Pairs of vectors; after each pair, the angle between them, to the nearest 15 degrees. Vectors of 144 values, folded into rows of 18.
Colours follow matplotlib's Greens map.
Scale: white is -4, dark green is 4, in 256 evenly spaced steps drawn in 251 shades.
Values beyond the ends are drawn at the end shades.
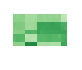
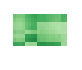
150 degrees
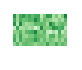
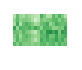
150 degrees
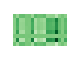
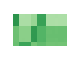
90 degrees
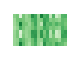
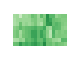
60 degrees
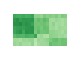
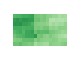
30 degrees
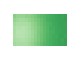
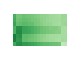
150 degrees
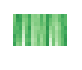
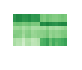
75 degrees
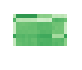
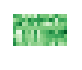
120 degrees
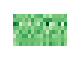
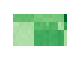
90 degrees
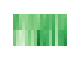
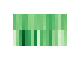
120 degrees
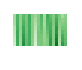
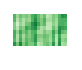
135 degrees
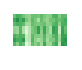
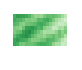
105 degrees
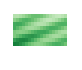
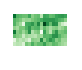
135 degrees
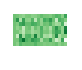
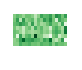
30 degrees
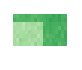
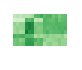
105 degrees
